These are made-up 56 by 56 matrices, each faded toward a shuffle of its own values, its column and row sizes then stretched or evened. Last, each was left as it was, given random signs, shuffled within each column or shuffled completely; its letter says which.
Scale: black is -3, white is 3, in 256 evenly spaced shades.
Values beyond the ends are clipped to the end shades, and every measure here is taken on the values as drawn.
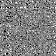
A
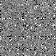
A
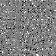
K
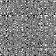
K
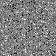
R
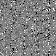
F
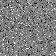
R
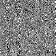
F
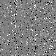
F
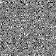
A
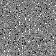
F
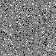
F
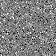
R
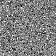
R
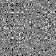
K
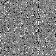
F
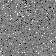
R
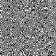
K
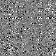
A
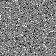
R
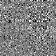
K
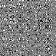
K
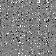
A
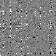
A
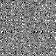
A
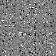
A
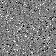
R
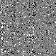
A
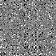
K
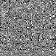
A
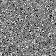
R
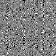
K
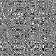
K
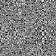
K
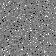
R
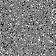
F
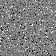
R
